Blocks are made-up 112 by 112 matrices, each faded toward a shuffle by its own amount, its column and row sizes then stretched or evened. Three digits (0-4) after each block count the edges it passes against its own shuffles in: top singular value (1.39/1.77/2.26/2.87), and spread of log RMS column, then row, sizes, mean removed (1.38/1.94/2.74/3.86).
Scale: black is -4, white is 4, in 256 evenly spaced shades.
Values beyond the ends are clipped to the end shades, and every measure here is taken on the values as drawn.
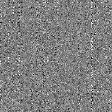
1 3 2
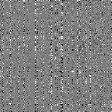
3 4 2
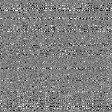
2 1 4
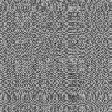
4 1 1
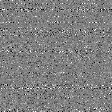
1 0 3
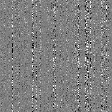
2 4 0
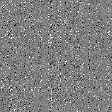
1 3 2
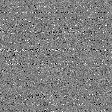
0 0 3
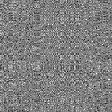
4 1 1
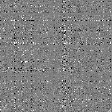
1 3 3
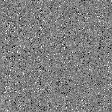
0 2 1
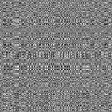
4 2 4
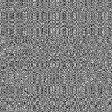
4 2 0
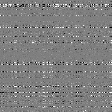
4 1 4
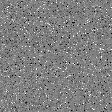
0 0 1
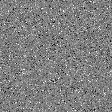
1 0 1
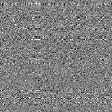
3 1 3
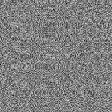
3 0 0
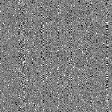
3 3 0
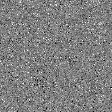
0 1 1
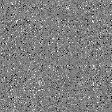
0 2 2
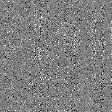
1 3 1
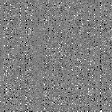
1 3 2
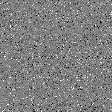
1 0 2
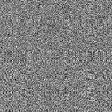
3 1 2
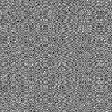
4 1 0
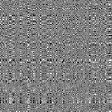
4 3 3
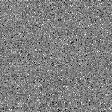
2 0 1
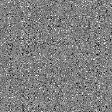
2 2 1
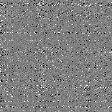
0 2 3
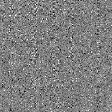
2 2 0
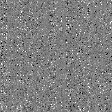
1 2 0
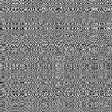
4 0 4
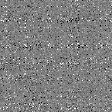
1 2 3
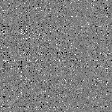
2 2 2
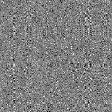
3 2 0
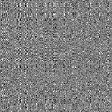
4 3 2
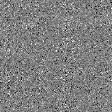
1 2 1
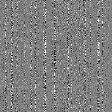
3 4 0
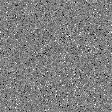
0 1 1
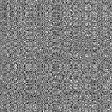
4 2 0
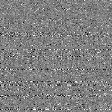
3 0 3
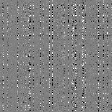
3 4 2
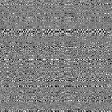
4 0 4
